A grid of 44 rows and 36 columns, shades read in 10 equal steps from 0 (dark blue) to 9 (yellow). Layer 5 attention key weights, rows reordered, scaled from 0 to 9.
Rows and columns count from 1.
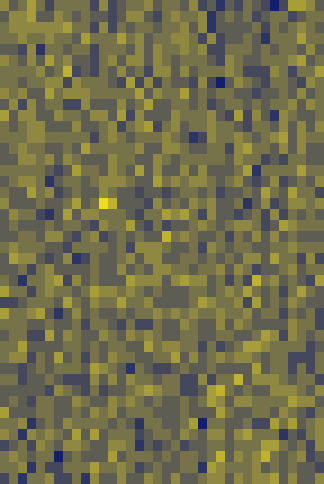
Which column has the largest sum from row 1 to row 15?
4
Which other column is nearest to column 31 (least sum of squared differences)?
2
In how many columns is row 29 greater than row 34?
21
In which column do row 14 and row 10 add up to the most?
10
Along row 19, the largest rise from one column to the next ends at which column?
12
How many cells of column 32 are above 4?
7
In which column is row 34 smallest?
15
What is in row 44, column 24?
5
